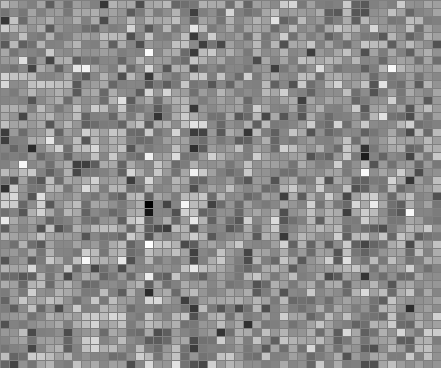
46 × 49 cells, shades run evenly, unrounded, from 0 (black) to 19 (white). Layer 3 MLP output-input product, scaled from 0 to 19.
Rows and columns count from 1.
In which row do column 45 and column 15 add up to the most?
22
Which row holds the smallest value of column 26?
29
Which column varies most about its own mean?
17
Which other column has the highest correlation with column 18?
19
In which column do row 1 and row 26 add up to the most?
1
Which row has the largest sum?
40
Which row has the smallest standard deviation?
36
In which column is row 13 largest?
14
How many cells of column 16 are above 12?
13
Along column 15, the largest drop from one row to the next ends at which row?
23
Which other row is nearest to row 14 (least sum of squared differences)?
43
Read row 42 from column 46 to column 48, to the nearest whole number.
11 9 15
